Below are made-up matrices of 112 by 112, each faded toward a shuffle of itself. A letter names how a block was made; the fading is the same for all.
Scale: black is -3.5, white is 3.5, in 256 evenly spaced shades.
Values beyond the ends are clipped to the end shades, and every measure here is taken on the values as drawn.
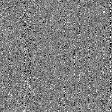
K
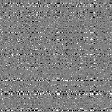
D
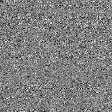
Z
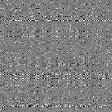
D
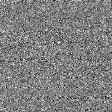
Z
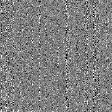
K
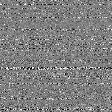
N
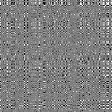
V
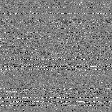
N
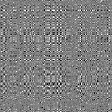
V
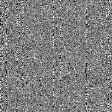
K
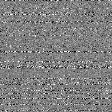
N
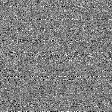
Z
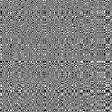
V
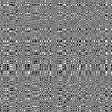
V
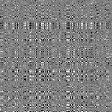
V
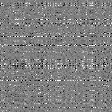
D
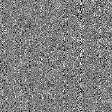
K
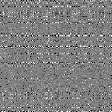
D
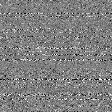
N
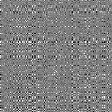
V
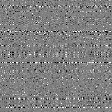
D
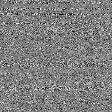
Z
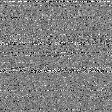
N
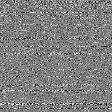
N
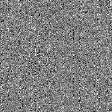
K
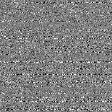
N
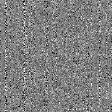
K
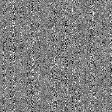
K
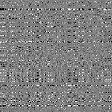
D
